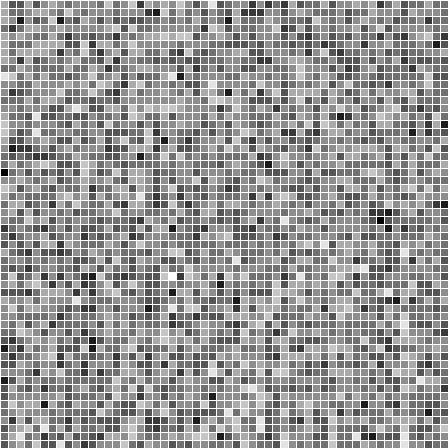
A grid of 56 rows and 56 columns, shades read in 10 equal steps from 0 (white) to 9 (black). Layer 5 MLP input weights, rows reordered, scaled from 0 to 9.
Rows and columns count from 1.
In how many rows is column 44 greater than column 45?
19
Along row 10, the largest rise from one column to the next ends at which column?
23
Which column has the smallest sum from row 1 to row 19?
1
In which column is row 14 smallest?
10
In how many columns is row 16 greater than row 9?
21
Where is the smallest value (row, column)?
35, 22
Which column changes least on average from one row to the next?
20
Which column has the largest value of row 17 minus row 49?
52
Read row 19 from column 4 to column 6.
7 5 4
